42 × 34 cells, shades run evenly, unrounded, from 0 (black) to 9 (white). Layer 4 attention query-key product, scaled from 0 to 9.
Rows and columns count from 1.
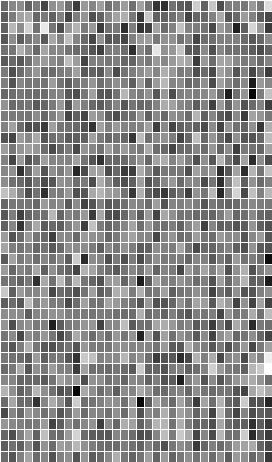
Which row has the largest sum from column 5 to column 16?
33
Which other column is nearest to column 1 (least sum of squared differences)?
14
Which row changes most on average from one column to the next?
3
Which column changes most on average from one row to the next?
34
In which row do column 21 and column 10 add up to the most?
40
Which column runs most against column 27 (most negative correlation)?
21
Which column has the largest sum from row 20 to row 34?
11
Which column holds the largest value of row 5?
20
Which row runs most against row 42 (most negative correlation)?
29
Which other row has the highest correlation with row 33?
1
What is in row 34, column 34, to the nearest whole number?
9
